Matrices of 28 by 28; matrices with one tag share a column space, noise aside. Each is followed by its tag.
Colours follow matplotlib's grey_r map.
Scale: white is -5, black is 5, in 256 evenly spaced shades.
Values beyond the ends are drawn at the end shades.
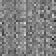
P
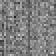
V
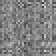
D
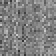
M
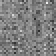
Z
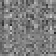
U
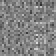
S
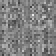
U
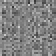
M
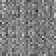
P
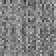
M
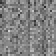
U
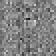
U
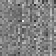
M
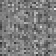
D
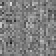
S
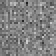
S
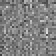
M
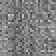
Z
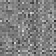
Z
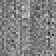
P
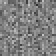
M
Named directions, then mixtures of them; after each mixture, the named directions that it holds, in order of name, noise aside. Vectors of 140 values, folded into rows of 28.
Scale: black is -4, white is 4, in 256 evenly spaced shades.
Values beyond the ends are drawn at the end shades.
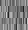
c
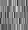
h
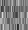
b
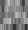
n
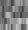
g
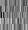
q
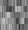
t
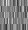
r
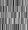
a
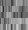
g.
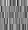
r.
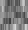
n.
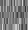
a, g, r.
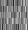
a.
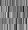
c.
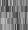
b, t.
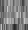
a, n.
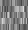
c, t.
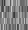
b, h, n.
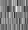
h, t.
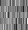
c, n.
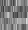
b, g, r.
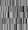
c.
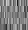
h, r.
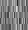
h.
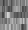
g, t.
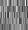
c, h.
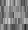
n, r.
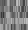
g, n, q.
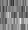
a, g.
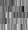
c, g, r.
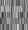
b.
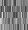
b, q.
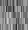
a, c, t.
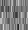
b.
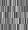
b, h.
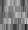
n.
